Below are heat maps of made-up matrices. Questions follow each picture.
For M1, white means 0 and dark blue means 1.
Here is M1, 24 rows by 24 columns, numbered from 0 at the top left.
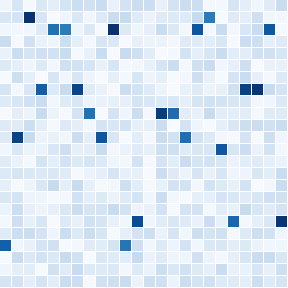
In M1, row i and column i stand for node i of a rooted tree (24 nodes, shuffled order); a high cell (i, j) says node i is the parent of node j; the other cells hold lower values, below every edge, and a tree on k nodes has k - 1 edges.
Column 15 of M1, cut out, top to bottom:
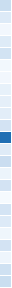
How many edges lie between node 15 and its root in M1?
3
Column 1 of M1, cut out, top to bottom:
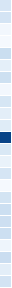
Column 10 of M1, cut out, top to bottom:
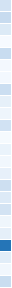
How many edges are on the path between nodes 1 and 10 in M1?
5
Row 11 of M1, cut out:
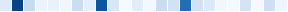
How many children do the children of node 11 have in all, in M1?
2
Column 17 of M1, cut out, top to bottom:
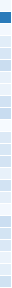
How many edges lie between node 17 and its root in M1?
4
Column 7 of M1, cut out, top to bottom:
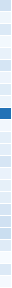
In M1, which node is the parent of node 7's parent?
2
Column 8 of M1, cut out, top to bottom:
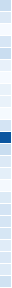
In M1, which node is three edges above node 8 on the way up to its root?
12
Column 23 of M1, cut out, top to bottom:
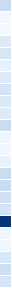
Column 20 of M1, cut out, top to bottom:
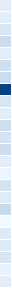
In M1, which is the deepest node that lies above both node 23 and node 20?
18
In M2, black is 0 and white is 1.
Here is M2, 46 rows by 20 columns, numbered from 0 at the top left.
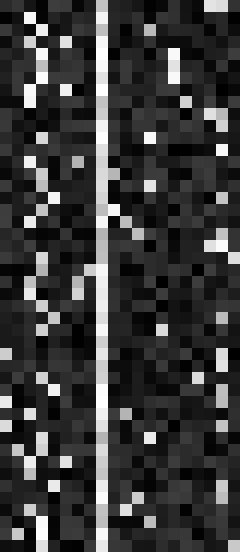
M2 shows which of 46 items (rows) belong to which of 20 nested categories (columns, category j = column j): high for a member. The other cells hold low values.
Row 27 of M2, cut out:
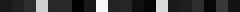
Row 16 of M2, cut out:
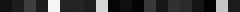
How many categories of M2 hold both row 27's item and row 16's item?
1
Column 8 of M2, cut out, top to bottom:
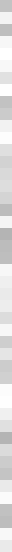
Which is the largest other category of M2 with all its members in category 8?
3
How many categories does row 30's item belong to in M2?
2
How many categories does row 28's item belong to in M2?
1
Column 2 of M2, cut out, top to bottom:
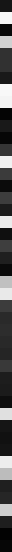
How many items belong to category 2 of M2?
12
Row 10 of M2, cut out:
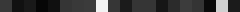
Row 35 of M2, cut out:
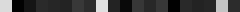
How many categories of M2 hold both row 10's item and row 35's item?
2
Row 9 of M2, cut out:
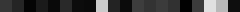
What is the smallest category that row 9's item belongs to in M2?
17
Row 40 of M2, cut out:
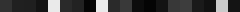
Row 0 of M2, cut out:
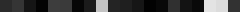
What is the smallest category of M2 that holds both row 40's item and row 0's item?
18
